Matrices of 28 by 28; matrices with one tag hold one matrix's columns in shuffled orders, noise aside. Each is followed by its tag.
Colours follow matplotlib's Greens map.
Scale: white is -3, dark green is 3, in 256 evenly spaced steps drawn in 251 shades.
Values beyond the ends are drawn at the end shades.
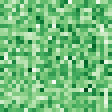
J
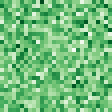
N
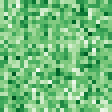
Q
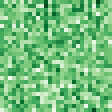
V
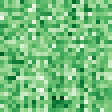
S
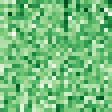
V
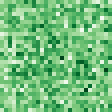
J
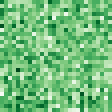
S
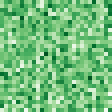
Q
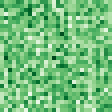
Q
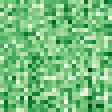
S
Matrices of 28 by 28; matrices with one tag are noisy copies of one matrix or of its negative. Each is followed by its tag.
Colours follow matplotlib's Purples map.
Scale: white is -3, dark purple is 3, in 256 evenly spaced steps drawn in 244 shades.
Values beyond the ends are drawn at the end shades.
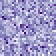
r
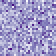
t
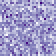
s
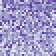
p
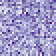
s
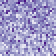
p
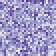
t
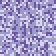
t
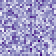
t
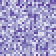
t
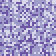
s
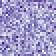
t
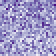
p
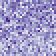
p
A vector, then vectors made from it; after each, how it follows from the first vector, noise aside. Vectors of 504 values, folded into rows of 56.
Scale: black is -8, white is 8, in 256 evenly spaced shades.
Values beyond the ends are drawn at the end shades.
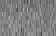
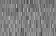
copied.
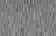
shrunk.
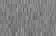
negated, shrunk.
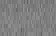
shrunk.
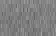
negated, shrunk.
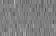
reversed, negated, partly zeroed.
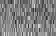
reversed, negated, scaled up.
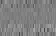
wrapped around, negated, partly zeroed.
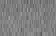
shrunk.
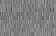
wrapped around, shrunk.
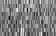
negated, scaled up.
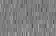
reversed, negated, partly zeroed.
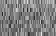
negated, scaled up.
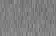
reversed, negated, shrunk.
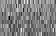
negated, scaled up.
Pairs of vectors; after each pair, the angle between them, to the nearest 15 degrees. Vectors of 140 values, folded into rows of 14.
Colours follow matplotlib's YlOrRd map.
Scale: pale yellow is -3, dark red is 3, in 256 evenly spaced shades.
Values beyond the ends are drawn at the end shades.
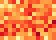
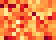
120 degrees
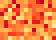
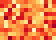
165 degrees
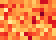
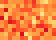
165 degrees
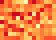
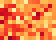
60 degrees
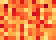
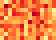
30 degrees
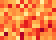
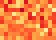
90 degrees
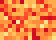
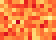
165 degrees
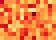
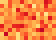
90 degrees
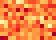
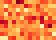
165 degrees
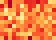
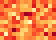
75 degrees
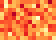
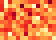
15 degrees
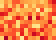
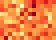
105 degrees
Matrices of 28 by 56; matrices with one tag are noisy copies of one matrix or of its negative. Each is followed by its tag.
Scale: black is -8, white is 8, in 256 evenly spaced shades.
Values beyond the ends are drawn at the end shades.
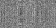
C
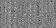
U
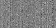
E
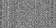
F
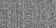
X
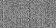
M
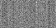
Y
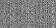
E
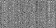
Y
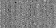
U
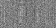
C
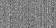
E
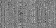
C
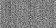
U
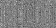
C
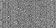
F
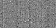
M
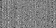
F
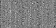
U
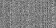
E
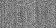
C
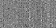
M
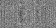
C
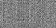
M
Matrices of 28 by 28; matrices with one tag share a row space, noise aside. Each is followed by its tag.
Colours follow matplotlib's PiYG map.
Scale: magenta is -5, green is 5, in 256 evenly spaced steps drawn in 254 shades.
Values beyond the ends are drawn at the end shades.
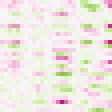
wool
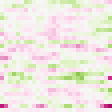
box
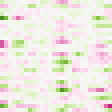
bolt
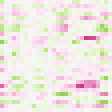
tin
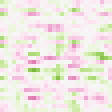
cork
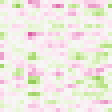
cork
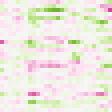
cork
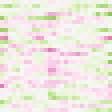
box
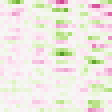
wool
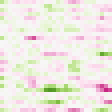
cork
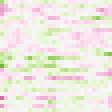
box
